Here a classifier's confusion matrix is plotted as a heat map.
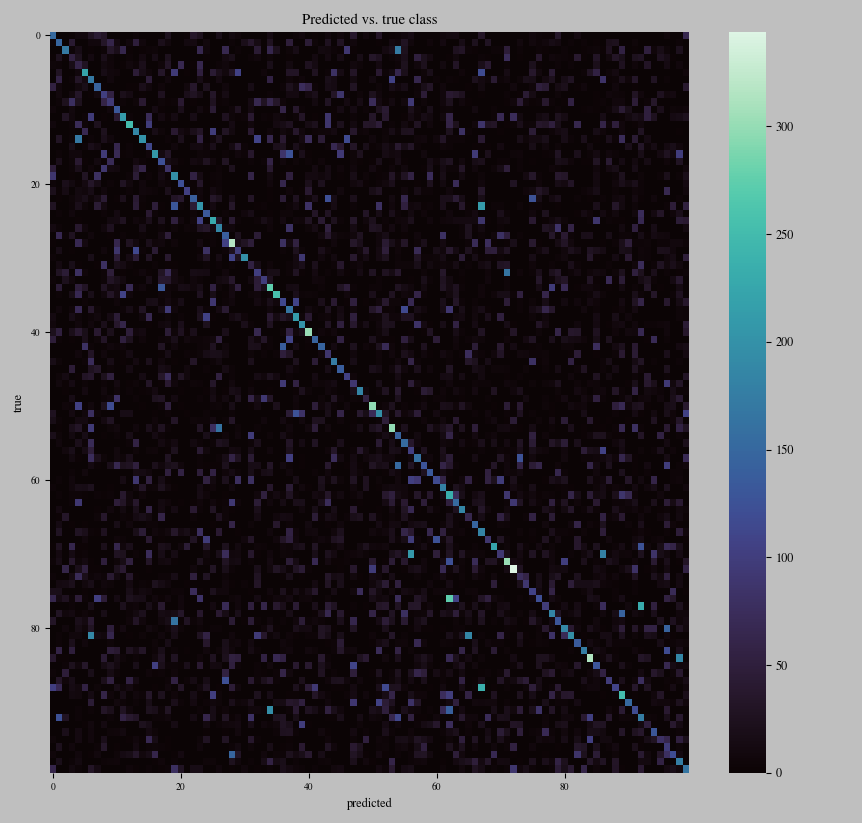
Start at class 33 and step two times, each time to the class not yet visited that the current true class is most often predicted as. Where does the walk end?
27
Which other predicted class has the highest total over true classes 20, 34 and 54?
17
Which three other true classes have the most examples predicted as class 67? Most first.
88, 23, 5
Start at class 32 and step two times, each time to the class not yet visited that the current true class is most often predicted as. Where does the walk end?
62
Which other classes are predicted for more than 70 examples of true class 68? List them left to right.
24, 56, 60
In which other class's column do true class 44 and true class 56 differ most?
86
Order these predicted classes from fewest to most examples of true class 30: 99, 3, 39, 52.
3, 52, 99, 39
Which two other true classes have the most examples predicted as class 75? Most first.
22, 44
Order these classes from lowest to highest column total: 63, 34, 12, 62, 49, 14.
49, 14, 12, 63, 34, 62
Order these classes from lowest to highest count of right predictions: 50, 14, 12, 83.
83, 14, 12, 50
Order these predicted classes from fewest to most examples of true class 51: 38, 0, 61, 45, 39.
61, 0, 45, 39, 38
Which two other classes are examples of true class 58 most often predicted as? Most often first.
54, 96
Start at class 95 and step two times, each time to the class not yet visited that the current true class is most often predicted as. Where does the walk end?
98
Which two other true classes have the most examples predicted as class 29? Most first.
5, 60
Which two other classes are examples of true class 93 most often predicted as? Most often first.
39, 62
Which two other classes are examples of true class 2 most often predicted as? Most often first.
54, 46
